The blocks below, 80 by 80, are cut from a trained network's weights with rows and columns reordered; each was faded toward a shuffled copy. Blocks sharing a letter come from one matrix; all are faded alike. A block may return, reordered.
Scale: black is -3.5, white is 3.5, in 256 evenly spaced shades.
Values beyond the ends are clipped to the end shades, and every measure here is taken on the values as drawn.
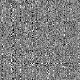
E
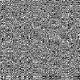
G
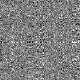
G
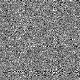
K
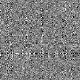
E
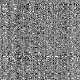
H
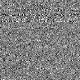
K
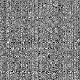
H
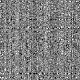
H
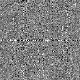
E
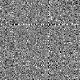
E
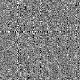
E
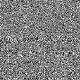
K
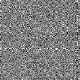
G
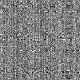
H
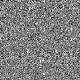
K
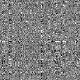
G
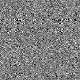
K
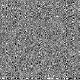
E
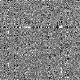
E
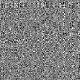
G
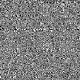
K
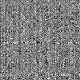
H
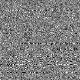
K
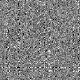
E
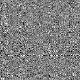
E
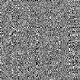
G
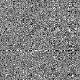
E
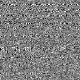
K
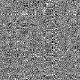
G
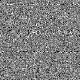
K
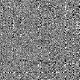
E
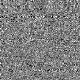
K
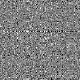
E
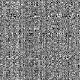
H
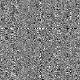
E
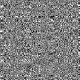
G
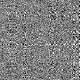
G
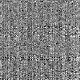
H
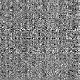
H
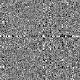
E
